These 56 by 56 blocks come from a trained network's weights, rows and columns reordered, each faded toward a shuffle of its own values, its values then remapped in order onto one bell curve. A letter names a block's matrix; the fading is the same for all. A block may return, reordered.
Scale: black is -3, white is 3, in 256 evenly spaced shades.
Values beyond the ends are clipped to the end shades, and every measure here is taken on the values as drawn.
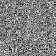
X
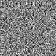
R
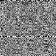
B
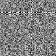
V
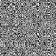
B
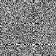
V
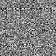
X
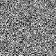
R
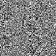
V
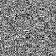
R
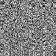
R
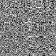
X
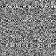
B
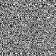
X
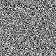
X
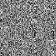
V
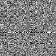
B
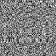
R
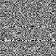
B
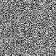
R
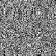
R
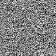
V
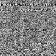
X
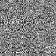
X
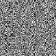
V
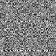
B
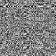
B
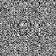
B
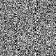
V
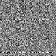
B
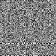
V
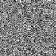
R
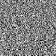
X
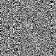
V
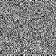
R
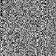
V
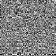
B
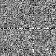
V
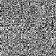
B
